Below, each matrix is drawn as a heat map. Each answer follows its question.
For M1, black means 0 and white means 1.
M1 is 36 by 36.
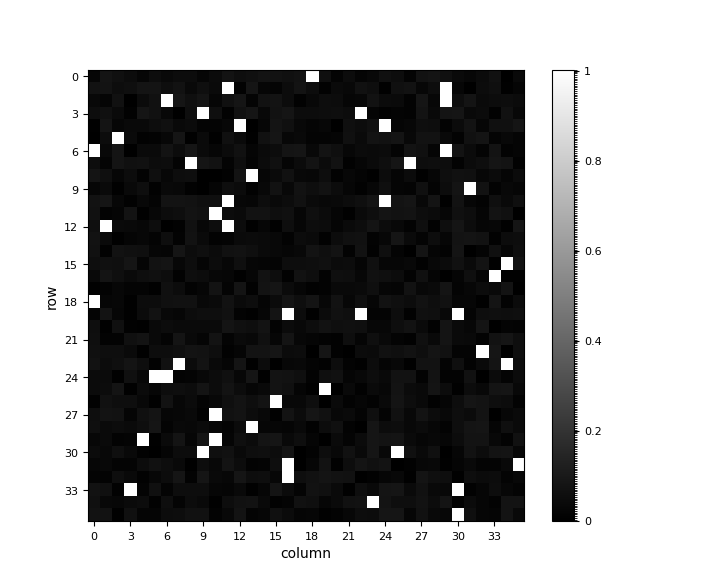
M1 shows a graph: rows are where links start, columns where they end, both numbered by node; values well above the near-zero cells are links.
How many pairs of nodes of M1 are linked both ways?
3
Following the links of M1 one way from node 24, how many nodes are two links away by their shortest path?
3
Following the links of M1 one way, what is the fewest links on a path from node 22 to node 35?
7
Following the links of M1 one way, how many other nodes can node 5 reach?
11
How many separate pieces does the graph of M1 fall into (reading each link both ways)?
7
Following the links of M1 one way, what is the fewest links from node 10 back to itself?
2
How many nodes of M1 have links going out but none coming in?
2
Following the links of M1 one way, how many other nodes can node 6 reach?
11
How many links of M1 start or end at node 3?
3
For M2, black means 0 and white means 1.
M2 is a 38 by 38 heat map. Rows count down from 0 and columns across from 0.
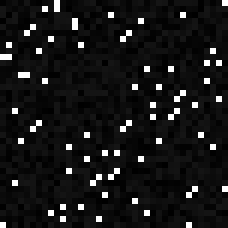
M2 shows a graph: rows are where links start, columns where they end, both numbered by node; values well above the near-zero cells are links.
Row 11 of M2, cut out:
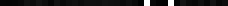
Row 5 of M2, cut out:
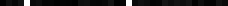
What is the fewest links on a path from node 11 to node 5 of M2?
7
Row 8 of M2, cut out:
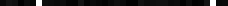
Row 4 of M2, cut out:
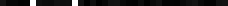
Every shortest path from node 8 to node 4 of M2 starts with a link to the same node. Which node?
node 6
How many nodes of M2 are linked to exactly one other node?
2
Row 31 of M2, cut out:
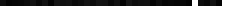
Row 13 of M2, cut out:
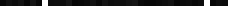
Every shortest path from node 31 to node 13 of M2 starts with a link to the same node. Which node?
node 37
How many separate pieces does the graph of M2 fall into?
2
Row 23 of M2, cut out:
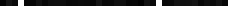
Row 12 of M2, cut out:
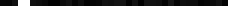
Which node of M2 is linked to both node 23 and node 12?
node 3
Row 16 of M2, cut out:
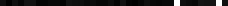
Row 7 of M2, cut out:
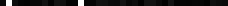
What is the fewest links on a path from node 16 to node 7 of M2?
5
